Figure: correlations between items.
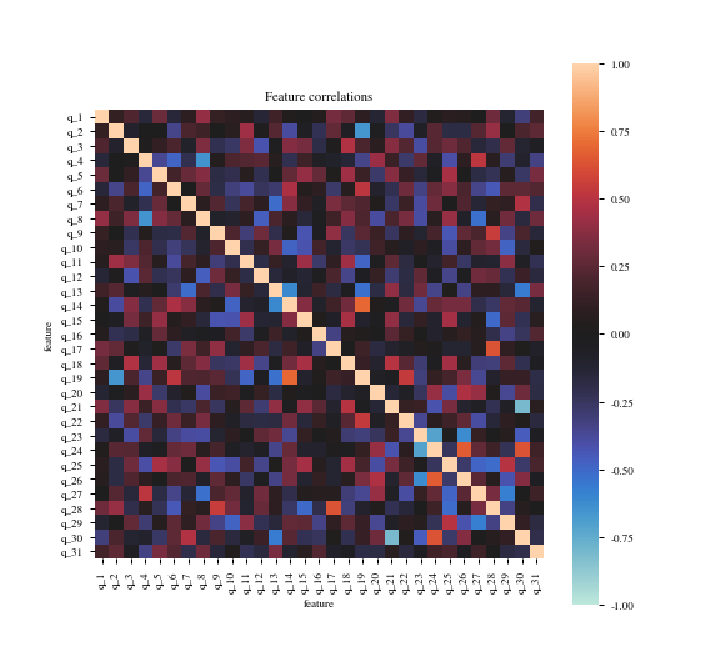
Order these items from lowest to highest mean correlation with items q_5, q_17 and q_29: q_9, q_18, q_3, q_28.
q_9, q_28, q_3, q_18
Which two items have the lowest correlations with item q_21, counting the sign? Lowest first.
q_30, q_24
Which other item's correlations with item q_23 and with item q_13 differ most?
q_8
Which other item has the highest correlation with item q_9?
q_28
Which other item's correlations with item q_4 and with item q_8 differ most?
q_27
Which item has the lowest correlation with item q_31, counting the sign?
q_4
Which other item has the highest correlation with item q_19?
q_14
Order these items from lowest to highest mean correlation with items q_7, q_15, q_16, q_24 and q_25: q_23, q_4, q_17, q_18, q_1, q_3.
q_23, q_4, q_17, q_1, q_3, q_18
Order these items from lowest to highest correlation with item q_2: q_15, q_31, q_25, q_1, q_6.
q_6, q_25, q_15, q_1, q_31
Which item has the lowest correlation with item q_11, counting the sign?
q_19
